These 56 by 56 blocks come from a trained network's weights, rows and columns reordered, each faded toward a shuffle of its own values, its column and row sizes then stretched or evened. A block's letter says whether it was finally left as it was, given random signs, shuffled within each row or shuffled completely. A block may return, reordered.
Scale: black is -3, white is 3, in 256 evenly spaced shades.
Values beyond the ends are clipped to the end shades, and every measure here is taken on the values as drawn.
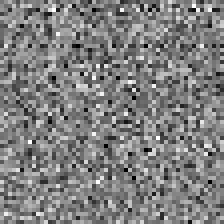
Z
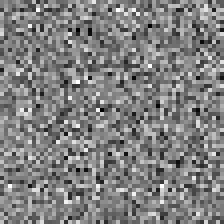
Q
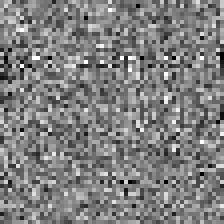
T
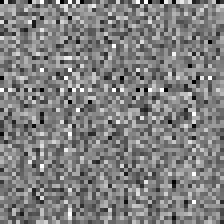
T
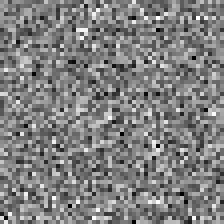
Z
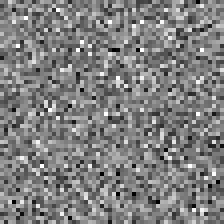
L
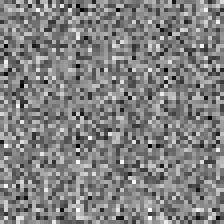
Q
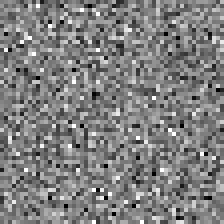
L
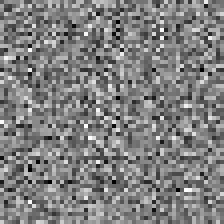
T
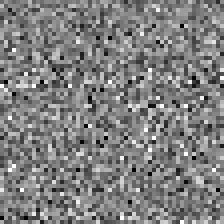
Z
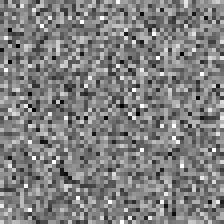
L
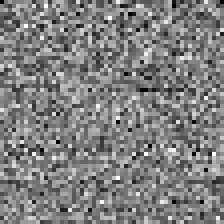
Z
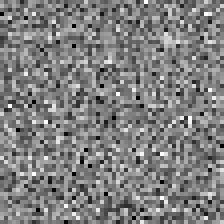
L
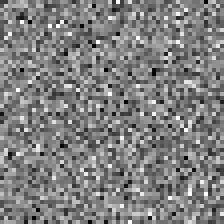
L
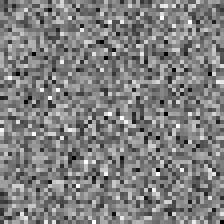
L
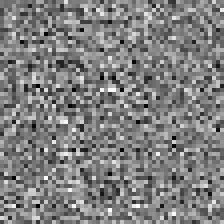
T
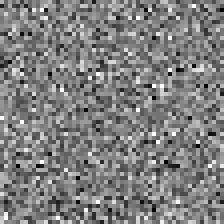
Z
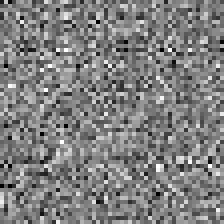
T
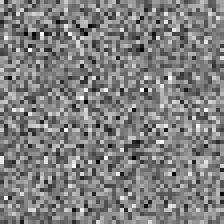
Z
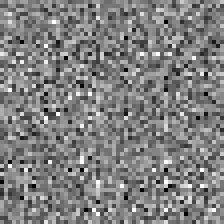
Q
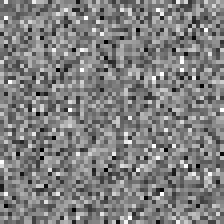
L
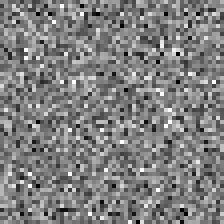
Z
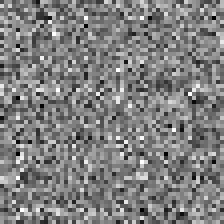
T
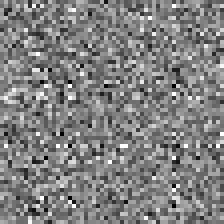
Q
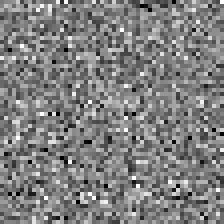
Z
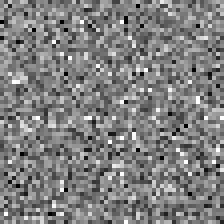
L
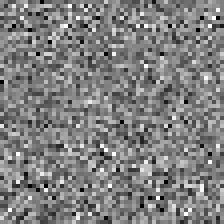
Z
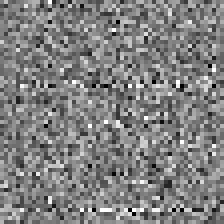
Q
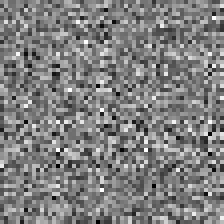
T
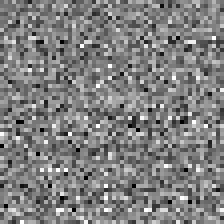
Z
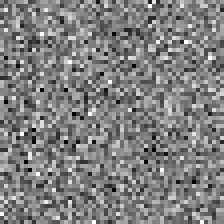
L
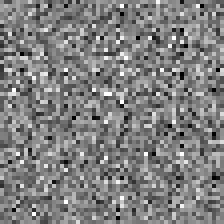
Q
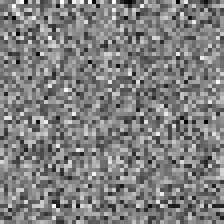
Z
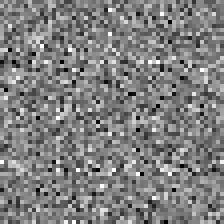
Z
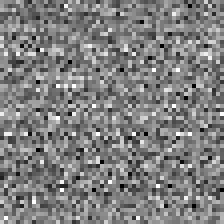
Z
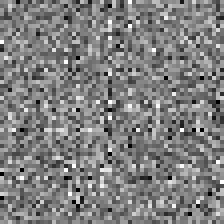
Q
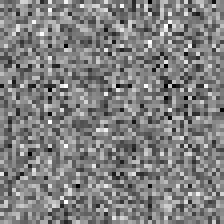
T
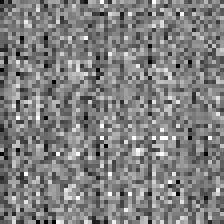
T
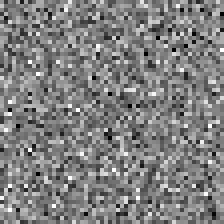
L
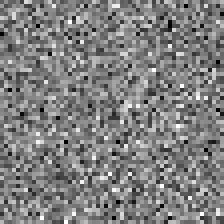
L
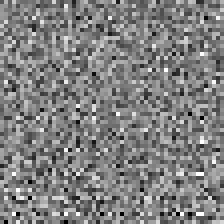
Q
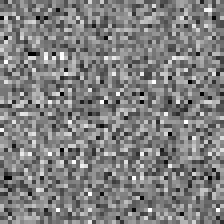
Z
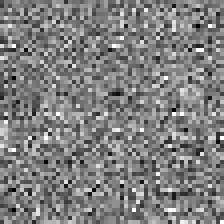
T
